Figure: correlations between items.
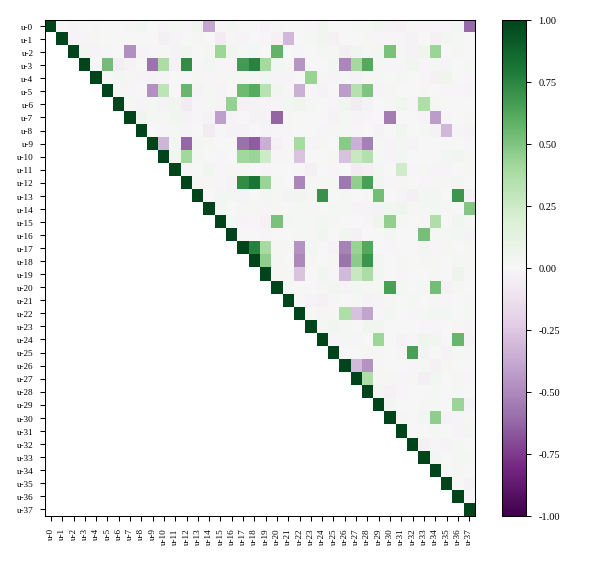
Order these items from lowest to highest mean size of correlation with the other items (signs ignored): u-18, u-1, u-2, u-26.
u-1, u-2, u-26, u-18
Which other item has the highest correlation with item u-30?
u-20
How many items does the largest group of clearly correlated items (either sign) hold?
12
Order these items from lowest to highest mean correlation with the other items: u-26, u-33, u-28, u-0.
u-26, u-0, u-33, u-28
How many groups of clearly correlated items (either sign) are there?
10
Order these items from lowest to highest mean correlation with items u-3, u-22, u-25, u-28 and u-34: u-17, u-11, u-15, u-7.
u-7, u-11, u-15, u-17
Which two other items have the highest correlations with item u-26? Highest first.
u-9, u-22
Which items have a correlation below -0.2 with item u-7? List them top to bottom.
u-2, u-15, u-20, u-30, u-34
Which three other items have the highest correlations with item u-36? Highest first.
u-13, u-24, u-29
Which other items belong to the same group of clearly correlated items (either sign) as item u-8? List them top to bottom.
u-35
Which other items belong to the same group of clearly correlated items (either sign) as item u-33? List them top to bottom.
u-6, u-16
